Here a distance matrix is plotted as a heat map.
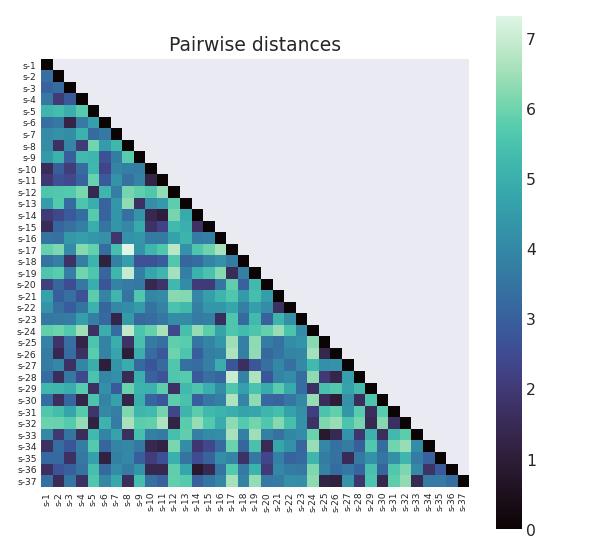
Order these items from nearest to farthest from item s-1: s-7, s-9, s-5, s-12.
s-7, s-9, s-5, s-12
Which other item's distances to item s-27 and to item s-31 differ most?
s-32
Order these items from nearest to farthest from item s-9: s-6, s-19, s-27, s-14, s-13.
s-13, s-6, s-27, s-19, s-14
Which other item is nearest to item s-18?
s-6
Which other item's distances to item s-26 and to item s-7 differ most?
s-8
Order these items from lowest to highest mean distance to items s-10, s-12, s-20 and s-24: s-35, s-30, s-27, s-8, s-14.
s-35, s-14, s-27, s-30, s-8
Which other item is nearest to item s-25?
s-33
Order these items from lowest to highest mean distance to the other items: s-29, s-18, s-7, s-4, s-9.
s-18, s-4, s-7, s-9, s-29
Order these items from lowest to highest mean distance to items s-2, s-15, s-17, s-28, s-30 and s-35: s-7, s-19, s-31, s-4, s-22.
s-4, s-22, s-7, s-19, s-31
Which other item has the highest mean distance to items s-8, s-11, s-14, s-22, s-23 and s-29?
s-17
